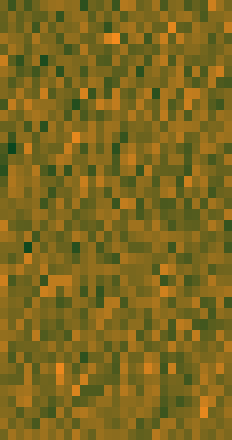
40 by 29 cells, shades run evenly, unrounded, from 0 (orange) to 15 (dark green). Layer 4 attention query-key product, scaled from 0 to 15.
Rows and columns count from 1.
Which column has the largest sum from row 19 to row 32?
24
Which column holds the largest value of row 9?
20
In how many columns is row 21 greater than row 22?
16
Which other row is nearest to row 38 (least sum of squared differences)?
35
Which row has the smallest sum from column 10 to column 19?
38
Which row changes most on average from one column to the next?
9
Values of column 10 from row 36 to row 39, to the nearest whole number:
2 10 5 10
